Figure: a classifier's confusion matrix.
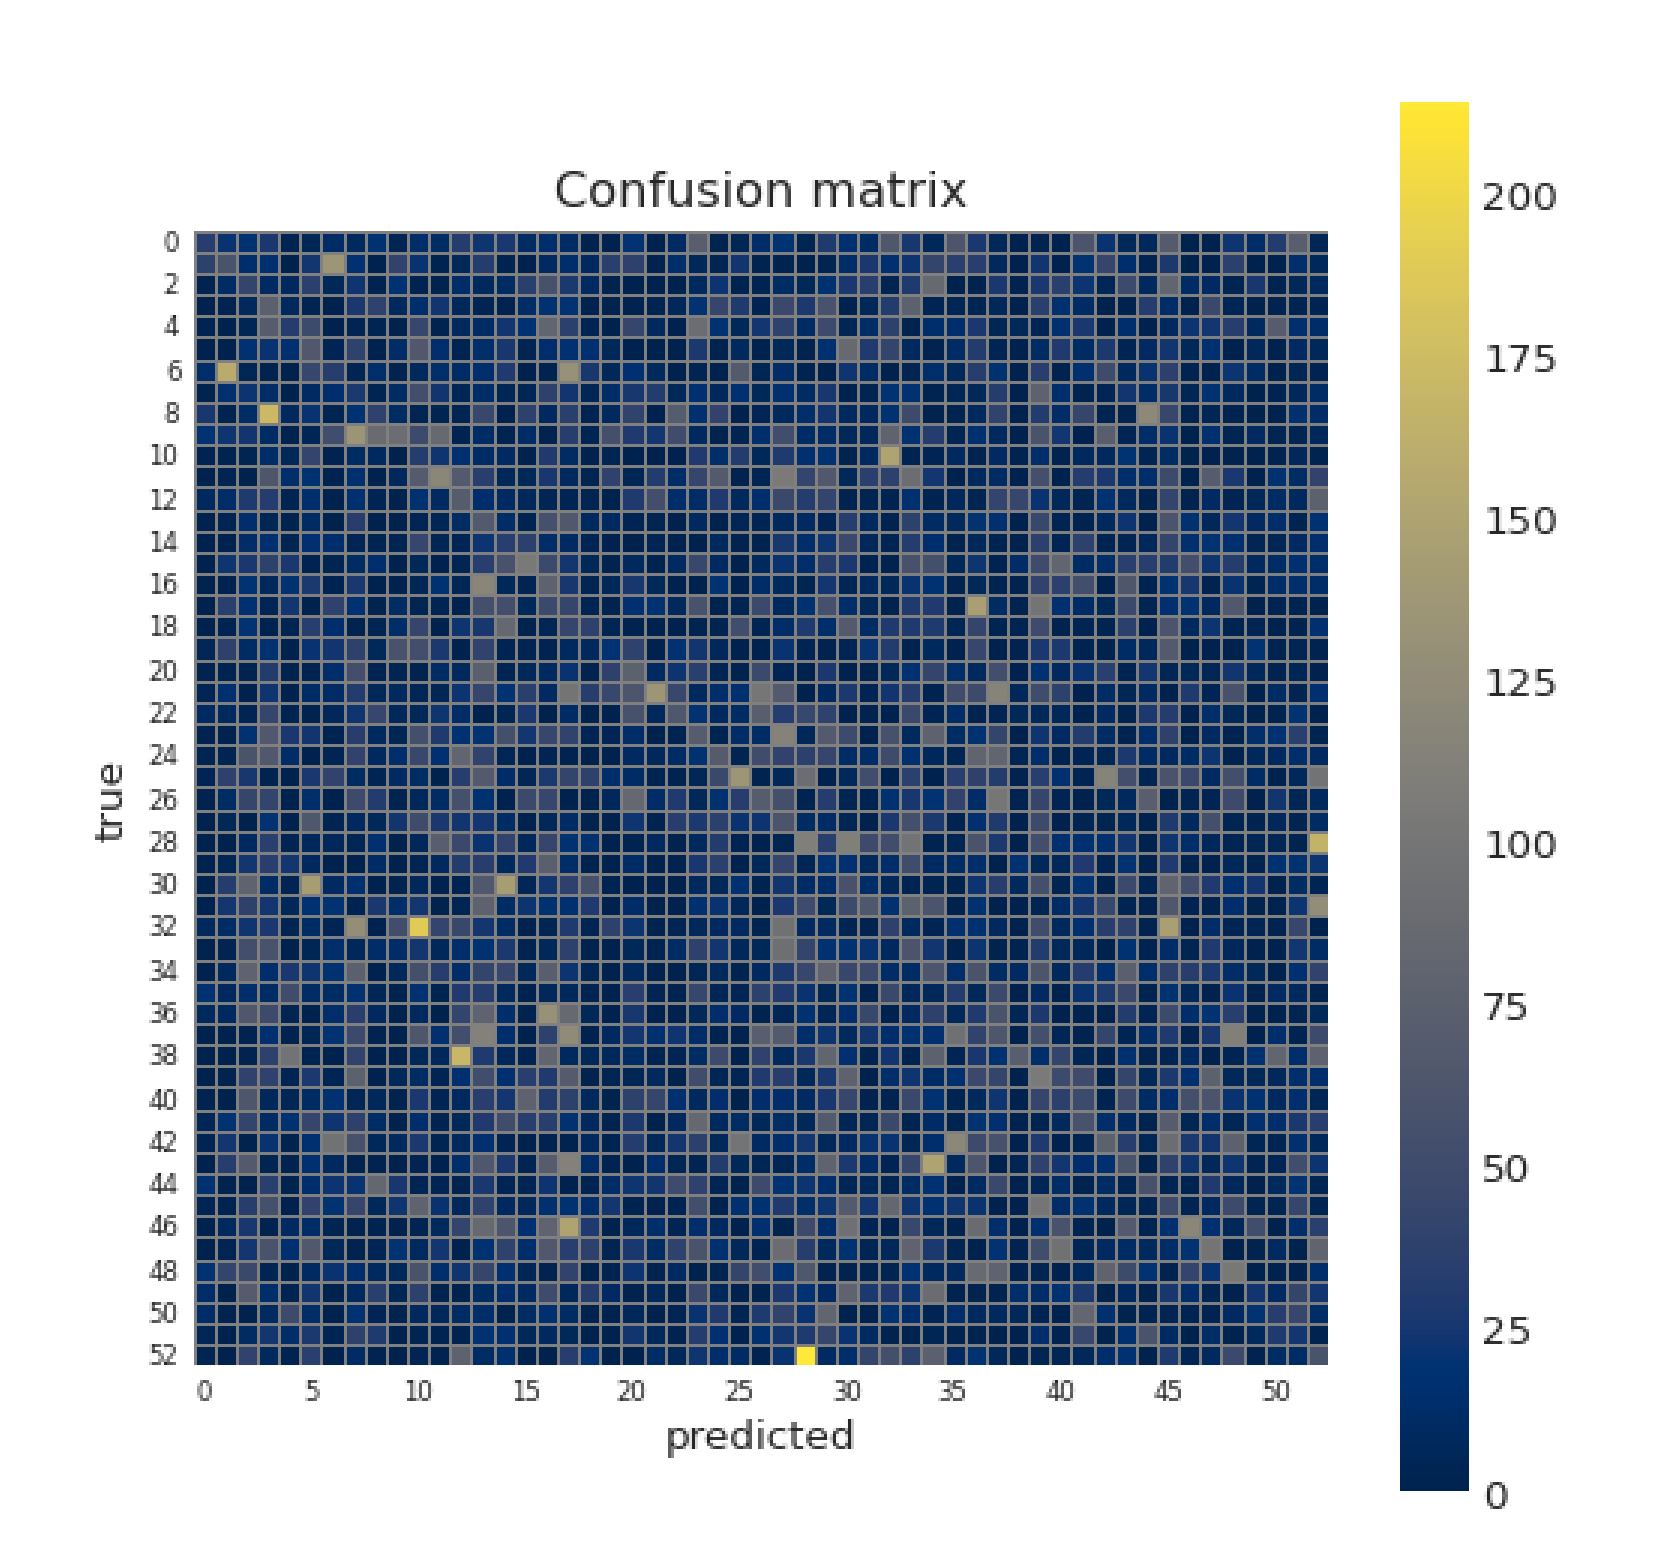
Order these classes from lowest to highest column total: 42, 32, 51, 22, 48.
22, 51, 42, 48, 32
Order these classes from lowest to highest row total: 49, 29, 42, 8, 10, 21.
10, 29, 49, 8, 42, 21
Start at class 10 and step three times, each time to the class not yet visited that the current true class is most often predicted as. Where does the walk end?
39
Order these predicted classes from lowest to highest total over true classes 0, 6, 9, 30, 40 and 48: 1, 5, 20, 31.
31, 20, 5, 1
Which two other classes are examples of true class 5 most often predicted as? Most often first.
30, 10
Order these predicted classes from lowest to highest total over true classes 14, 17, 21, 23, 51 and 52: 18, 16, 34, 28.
18, 16, 34, 28
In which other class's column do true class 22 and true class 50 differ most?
41
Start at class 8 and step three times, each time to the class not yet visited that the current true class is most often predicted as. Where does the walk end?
27
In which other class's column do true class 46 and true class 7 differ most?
17
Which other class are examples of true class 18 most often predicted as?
14
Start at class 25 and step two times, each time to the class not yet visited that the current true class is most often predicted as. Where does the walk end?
35
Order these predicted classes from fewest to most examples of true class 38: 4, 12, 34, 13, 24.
13, 24, 34, 4, 12
